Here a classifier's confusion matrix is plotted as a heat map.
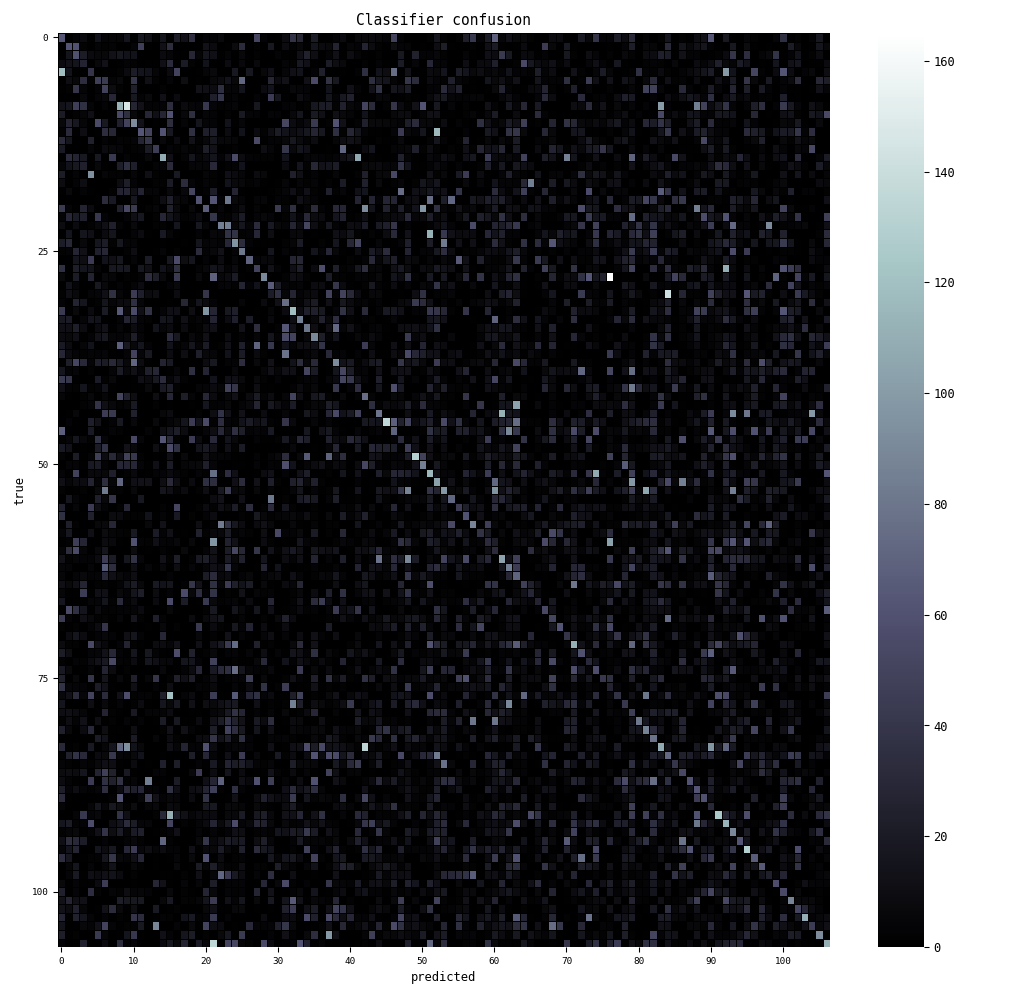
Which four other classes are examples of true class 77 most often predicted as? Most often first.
15, 81, 64, 24
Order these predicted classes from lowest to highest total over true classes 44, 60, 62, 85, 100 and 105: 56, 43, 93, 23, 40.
56, 40, 43, 23, 93
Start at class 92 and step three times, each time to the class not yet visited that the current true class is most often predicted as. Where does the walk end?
79
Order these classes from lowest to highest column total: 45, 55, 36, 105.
36, 45, 105, 55
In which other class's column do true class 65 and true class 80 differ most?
57
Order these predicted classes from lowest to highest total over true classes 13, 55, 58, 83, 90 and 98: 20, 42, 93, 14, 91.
14, 91, 93, 20, 42
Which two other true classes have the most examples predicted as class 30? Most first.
58, 20
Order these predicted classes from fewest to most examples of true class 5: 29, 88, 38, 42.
42, 88, 38, 29
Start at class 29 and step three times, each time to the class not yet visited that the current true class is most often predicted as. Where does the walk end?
20
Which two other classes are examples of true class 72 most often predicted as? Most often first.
90, 16
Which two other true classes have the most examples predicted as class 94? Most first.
70, 85
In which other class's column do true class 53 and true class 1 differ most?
81
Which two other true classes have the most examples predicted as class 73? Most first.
103, 28
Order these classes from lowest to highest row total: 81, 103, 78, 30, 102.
102, 81, 78, 30, 103
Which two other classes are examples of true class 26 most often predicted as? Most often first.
55, 16
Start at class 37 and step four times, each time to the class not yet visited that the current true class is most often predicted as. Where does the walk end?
38
